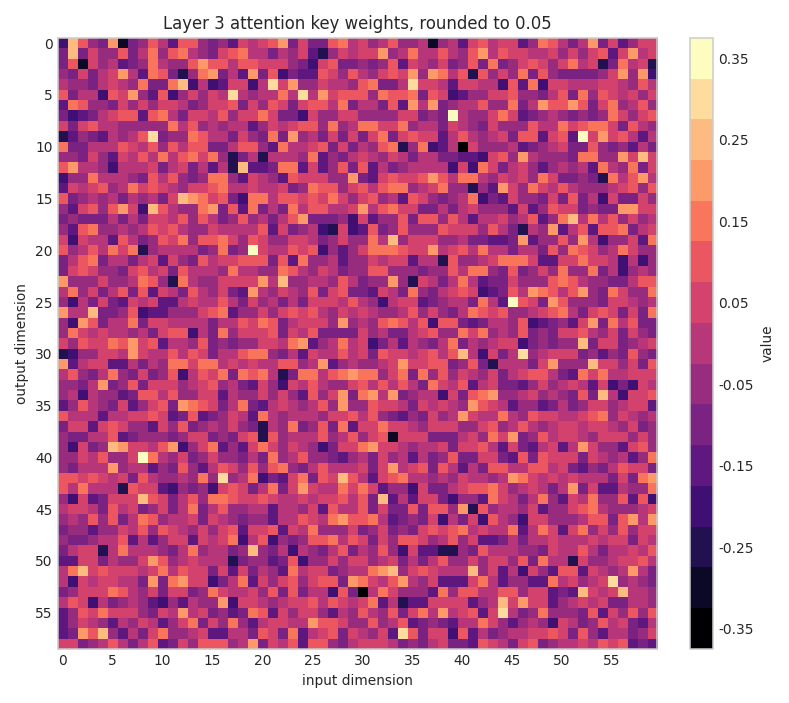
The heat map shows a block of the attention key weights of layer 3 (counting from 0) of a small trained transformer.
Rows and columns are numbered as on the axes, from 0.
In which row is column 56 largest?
53
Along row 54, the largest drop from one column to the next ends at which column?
17
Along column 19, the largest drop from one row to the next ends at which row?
4
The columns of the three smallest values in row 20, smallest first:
8, 26, 28
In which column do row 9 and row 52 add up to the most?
9
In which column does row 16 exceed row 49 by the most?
23
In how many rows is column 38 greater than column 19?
22
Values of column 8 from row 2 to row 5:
-0.05 -0.15 0.15 -0.05
